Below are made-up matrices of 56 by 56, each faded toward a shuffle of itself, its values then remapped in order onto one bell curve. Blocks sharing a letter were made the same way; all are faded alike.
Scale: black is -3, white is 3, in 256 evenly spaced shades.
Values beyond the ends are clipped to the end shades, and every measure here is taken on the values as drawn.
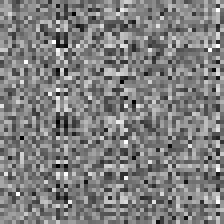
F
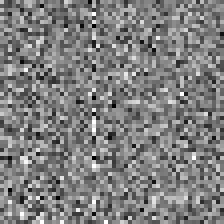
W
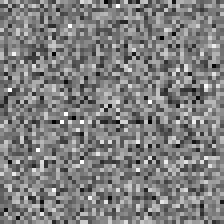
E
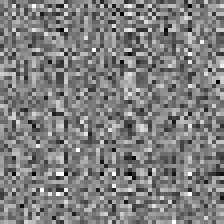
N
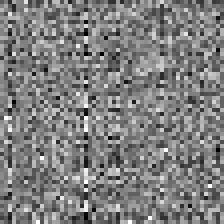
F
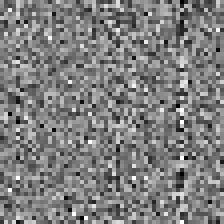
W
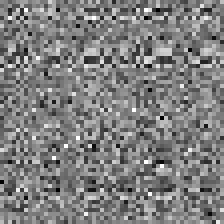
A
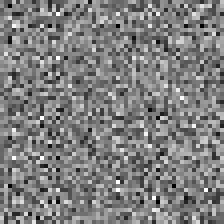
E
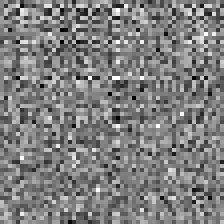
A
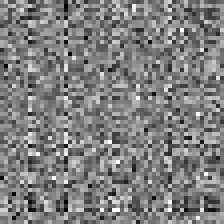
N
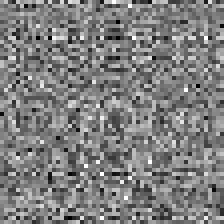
A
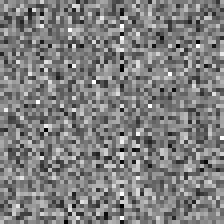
W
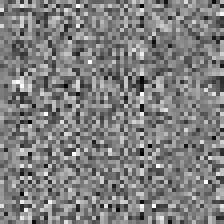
F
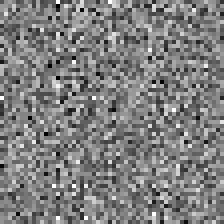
W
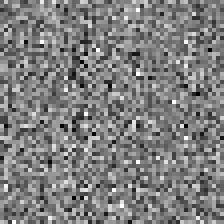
W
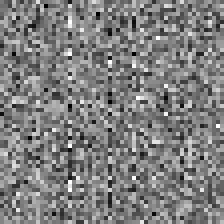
W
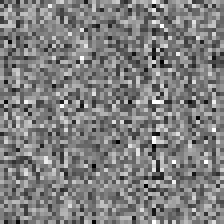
W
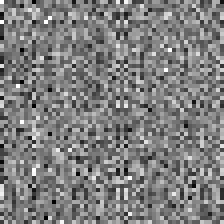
F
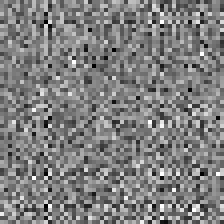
N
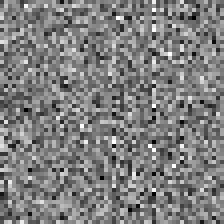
W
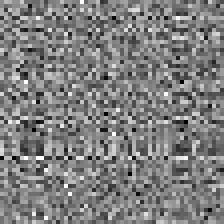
A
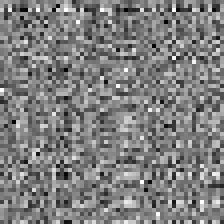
A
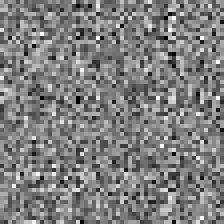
E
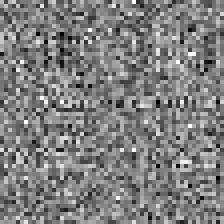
E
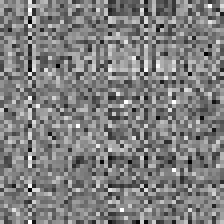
N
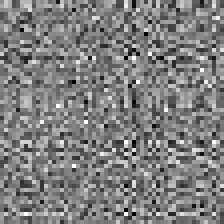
N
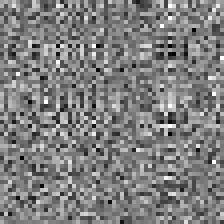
A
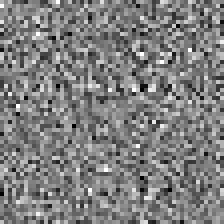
E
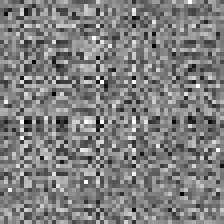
N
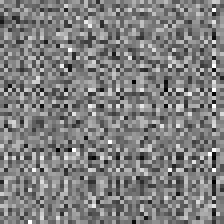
N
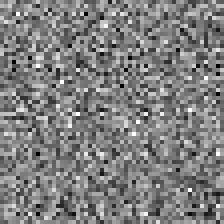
E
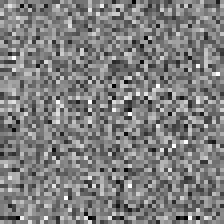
E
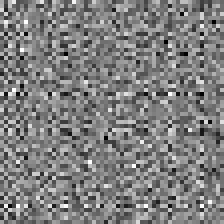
N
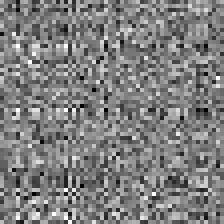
N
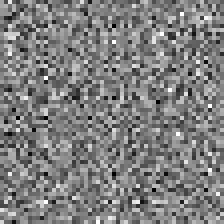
E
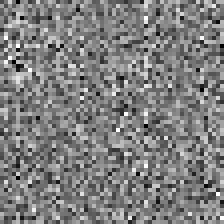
W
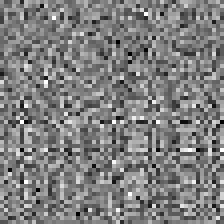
A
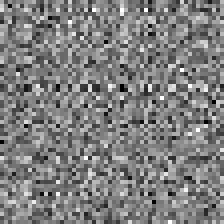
A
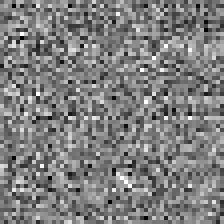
E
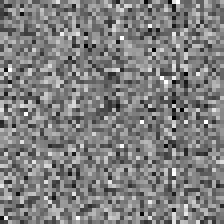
W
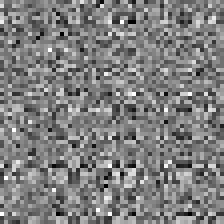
A
